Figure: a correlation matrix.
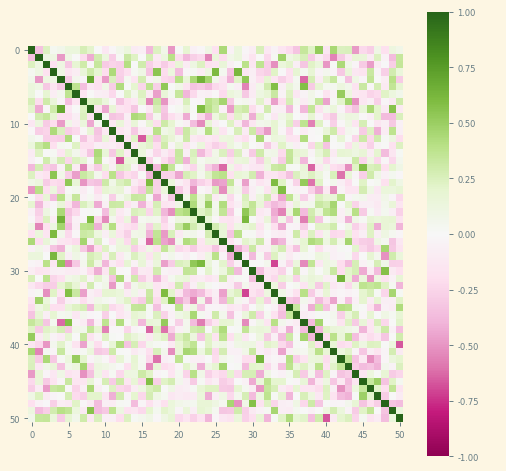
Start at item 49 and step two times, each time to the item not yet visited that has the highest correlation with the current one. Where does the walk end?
4
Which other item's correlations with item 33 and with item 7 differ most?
18
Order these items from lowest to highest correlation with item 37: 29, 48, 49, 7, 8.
29, 8, 48, 7, 49
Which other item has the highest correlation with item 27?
48
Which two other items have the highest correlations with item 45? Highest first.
16, 47
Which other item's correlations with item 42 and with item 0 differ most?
17
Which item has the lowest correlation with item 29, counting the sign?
33
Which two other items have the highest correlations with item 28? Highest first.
3, 25
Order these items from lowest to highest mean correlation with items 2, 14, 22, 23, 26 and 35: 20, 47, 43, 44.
47, 44, 43, 20
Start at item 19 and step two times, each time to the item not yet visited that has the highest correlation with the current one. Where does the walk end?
1
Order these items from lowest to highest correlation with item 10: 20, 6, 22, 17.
22, 17, 6, 20
